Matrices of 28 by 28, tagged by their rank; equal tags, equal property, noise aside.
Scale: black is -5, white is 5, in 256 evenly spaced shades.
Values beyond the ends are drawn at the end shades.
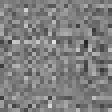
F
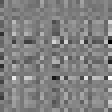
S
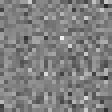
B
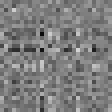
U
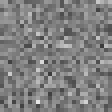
B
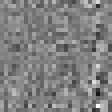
F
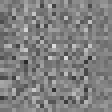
B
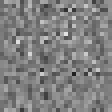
B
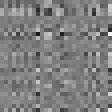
S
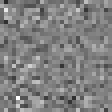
B
